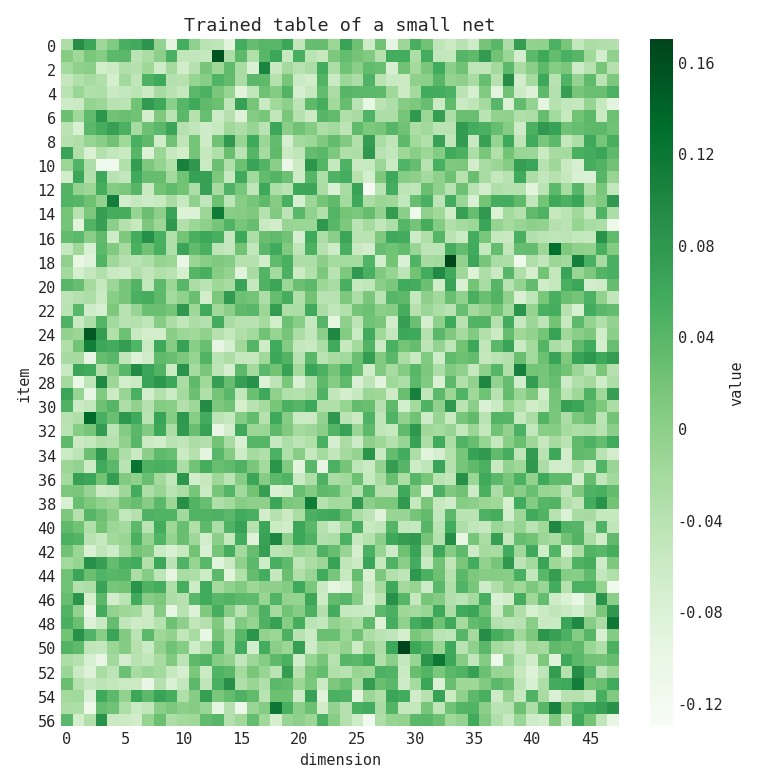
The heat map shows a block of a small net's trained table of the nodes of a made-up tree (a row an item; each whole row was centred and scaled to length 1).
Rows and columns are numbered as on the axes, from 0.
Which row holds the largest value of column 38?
3
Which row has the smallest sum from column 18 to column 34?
28
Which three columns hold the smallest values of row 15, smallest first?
47, 1, 18
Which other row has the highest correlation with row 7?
34
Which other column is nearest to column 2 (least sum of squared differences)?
5
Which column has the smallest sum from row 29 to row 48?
27
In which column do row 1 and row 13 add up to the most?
13
